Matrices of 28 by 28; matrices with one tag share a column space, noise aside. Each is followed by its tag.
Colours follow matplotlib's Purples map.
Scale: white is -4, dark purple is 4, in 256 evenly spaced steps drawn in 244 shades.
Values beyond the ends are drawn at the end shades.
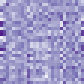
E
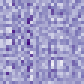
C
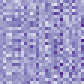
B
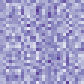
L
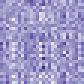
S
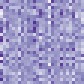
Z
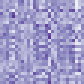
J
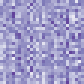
S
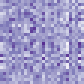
Z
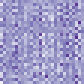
B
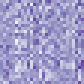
C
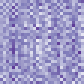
B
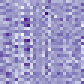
B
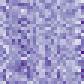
C
